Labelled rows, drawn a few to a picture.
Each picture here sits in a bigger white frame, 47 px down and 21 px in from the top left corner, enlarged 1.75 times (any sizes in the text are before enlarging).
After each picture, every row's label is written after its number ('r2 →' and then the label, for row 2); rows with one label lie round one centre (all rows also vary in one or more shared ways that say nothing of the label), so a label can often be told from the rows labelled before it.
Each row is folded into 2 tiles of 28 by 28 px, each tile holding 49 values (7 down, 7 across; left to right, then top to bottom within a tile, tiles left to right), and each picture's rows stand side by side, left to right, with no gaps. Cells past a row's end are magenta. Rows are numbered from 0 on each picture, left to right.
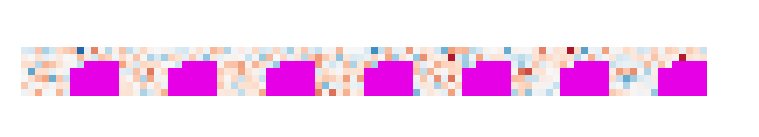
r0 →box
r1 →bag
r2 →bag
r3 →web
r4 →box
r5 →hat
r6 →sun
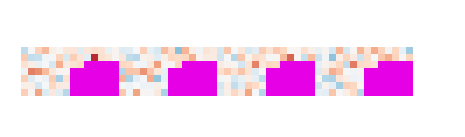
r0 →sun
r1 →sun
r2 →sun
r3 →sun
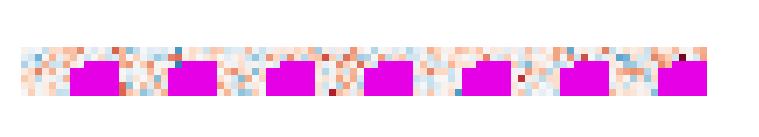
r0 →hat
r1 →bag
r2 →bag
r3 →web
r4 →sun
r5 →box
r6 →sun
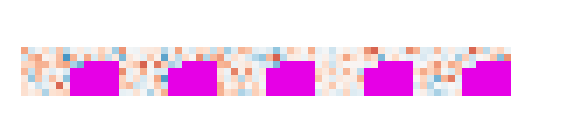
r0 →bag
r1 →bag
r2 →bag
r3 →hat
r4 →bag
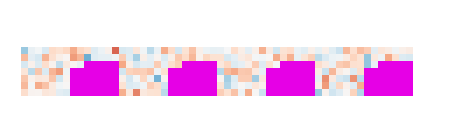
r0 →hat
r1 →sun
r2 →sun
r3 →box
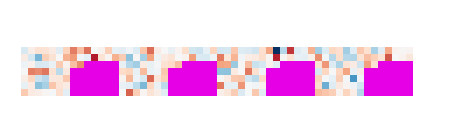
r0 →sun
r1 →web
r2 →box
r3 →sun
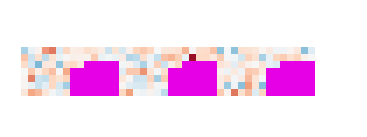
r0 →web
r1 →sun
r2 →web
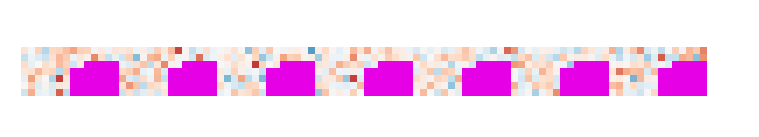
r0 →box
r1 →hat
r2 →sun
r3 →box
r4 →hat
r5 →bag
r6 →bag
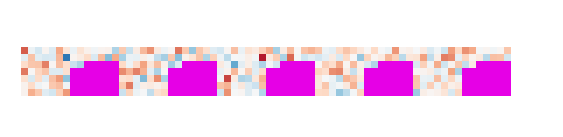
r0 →bag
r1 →bag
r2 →box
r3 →bag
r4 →hat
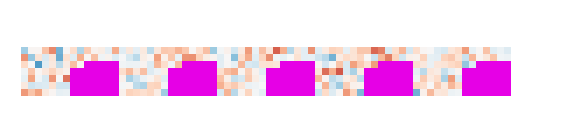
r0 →web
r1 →sun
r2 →hat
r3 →sun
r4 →box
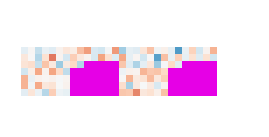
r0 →hat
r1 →web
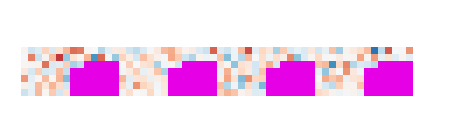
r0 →hat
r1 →hat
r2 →web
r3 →box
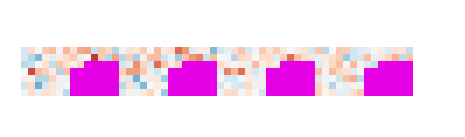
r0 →sun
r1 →sun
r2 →sun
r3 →bag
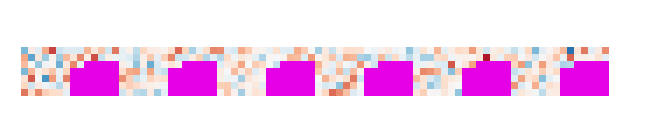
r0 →web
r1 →hat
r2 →bag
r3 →web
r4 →sun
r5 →box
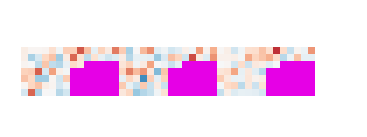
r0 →hat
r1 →bag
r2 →hat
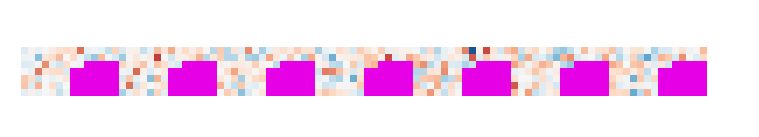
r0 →hat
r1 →box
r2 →bag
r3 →sun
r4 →box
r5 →bag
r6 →bag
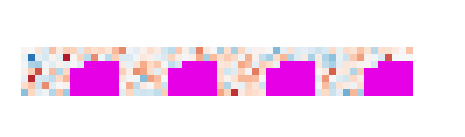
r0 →box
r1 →bag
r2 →web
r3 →box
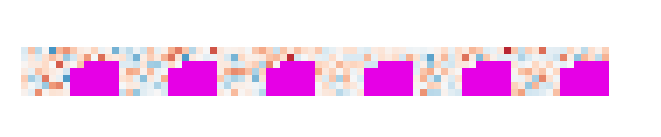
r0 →sun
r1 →hat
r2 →sun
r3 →bag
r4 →hat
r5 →bag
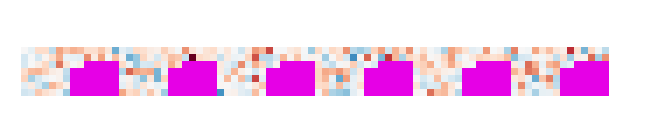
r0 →sun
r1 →sun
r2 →box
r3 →bag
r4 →sun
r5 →bag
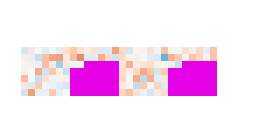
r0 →hat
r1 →bag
